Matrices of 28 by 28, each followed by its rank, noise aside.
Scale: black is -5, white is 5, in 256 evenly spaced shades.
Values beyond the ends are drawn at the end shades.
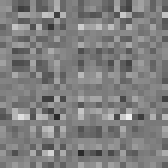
two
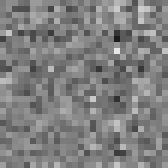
four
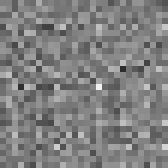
six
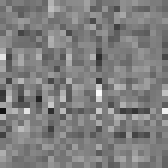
three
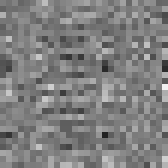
four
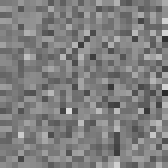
six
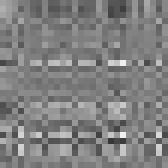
two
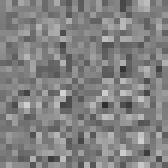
four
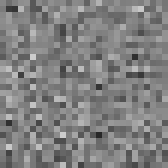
four
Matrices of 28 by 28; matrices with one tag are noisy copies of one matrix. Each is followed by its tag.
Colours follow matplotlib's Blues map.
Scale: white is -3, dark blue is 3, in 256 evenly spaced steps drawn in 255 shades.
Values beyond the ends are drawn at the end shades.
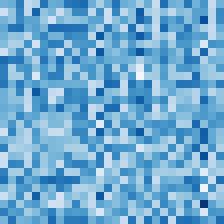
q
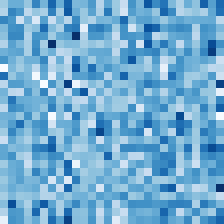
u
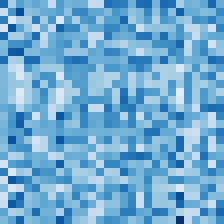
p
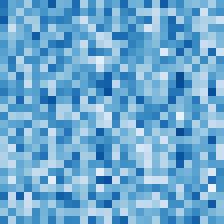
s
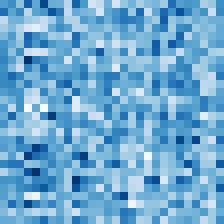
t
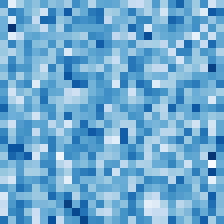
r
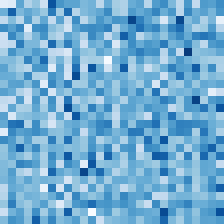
u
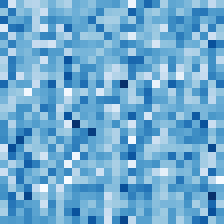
r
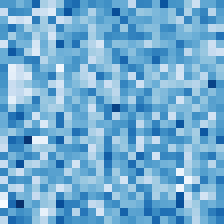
p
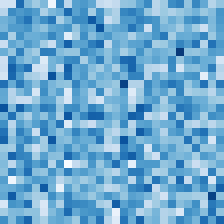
r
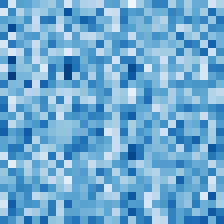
r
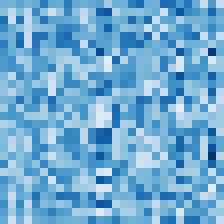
s
